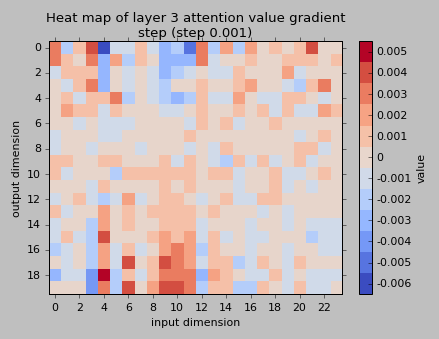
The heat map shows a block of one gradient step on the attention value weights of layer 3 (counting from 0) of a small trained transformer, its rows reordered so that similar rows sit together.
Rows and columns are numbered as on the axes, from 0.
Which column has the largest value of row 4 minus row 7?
5
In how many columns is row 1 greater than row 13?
12
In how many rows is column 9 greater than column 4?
8
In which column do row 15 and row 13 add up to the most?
4
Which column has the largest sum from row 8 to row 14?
9
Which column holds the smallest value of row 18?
3
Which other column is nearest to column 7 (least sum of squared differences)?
23
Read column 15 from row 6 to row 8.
-0.001 0 0
